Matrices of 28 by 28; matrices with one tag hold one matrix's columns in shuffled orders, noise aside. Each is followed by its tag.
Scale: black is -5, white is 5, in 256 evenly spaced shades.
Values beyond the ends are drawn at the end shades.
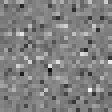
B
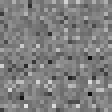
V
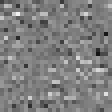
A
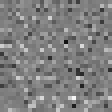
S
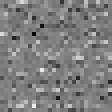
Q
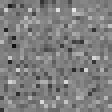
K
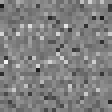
B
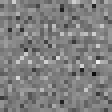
B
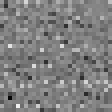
V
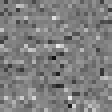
S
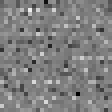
K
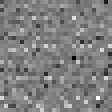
S
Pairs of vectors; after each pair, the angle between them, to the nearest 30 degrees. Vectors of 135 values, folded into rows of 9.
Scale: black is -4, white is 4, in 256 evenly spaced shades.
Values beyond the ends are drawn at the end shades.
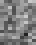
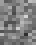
30 degrees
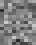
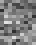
30 degrees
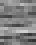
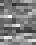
150 degrees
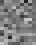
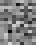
90 degrees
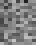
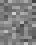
90 degrees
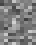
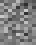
90 degrees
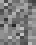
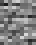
120 degrees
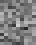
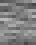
90 degrees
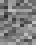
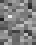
90 degrees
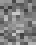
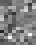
120 degrees
